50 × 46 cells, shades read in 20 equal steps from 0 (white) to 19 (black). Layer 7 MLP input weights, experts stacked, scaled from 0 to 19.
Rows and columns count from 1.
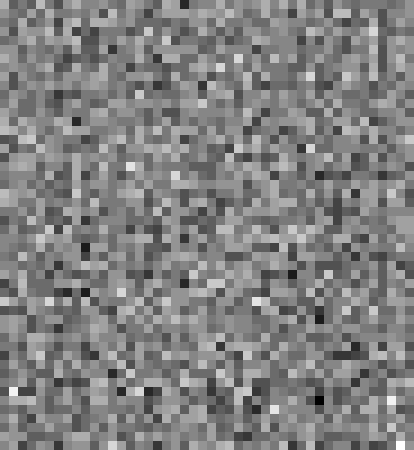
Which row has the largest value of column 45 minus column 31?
46
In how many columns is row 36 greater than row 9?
21
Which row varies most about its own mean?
44
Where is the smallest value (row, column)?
50, 45
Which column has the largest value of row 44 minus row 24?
18
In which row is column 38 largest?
40
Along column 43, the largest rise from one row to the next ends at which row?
41
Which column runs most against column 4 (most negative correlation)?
22
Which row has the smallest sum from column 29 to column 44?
27
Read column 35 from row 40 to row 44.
8 5 10 13 9
